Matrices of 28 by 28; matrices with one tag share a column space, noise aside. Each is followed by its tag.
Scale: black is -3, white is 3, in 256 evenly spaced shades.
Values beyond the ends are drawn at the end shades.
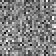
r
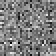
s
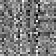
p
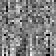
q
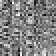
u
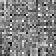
u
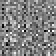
r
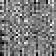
u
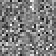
r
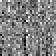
q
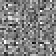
s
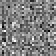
r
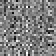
r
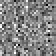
r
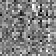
p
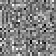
s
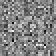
r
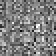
r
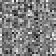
p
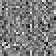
r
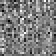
p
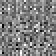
r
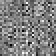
u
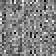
p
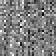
u
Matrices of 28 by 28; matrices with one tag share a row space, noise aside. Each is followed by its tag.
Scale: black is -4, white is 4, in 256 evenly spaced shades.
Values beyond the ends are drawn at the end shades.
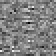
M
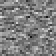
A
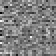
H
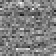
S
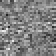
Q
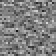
A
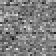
H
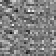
M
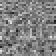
H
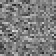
M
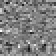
H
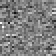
Q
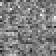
H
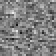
A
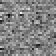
S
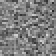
A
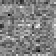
S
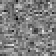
A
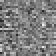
H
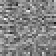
H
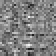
M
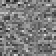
Q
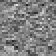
A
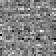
S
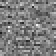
S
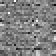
S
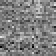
S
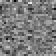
Q
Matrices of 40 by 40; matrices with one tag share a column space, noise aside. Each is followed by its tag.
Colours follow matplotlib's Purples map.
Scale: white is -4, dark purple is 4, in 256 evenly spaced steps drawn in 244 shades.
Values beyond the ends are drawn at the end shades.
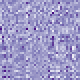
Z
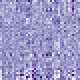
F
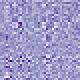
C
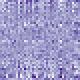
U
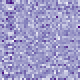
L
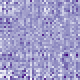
F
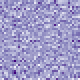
L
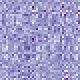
Z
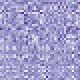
Z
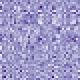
Z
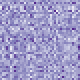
Z
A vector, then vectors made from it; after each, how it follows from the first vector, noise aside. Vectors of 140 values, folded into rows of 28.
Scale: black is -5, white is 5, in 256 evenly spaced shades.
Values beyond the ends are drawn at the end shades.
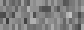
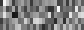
reversed, negated, scaled up.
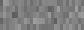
reversed, negated, shrunk.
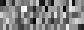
wrapped around, scaled up.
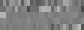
negated, partly zeroed.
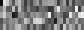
reversed, negated, scaled up.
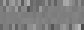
negated, partly zeroed.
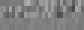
wrapped around, partly zeroed.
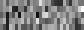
wrapped around, scaled up.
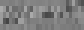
wrapped around, partly zeroed.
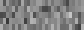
copied.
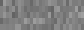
reversed, negated, shrunk.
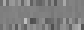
negated, partly zeroed.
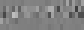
reversed, partly zeroed.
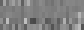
negated, partly zeroed.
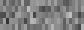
copied.
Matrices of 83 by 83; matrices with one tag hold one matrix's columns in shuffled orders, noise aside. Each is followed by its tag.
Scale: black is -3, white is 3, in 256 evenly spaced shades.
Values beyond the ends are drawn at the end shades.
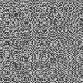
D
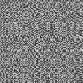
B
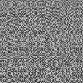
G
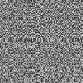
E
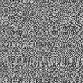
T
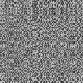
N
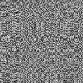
B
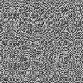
D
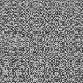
G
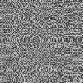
E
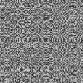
E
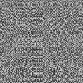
G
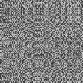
N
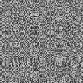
T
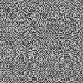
D
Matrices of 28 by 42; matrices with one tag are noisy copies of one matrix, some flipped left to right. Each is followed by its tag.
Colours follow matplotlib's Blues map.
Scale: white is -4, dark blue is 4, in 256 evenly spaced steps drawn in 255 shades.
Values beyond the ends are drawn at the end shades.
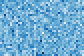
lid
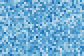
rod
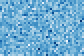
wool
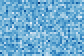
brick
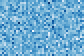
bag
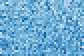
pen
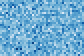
wool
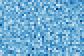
lid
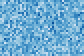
bag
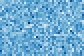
rod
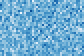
rod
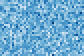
bag
